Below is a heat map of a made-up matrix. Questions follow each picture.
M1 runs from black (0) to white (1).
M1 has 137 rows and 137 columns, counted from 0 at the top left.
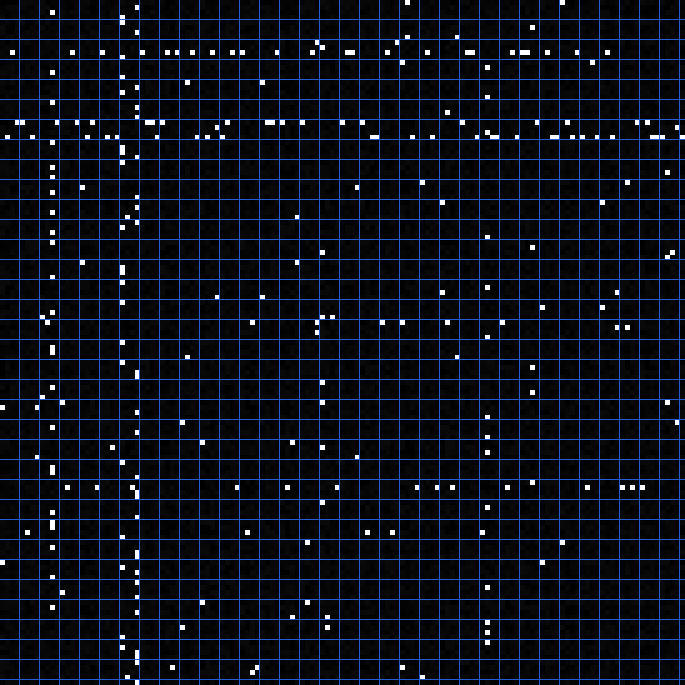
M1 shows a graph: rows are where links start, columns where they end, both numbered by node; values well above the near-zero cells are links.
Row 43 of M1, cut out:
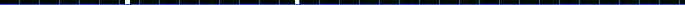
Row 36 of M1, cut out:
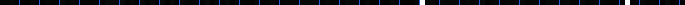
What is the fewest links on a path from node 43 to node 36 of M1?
4
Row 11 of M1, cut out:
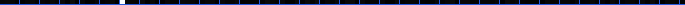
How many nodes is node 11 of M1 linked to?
1
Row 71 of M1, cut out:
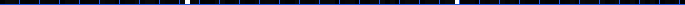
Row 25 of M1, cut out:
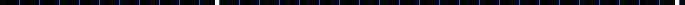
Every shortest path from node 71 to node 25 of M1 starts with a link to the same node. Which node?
node 37
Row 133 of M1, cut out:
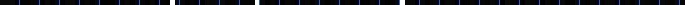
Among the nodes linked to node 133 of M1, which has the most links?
node 80
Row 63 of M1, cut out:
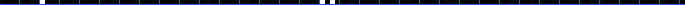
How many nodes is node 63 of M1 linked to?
3
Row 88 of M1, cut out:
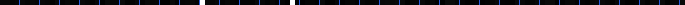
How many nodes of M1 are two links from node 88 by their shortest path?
2
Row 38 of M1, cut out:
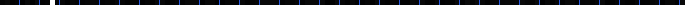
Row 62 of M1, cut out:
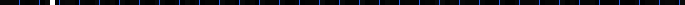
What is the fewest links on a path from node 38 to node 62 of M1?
2
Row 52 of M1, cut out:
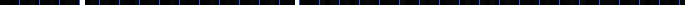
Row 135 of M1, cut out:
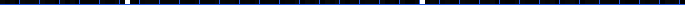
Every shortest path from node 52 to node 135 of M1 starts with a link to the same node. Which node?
node 59
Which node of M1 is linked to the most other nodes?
node 27
